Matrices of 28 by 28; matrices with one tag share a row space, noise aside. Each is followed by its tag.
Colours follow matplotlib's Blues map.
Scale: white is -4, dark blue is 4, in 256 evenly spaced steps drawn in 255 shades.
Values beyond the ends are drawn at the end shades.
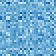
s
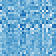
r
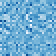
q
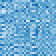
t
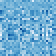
r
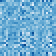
r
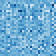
s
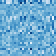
s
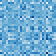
r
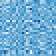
q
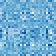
r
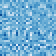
q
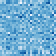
s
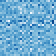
s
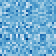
q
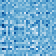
t
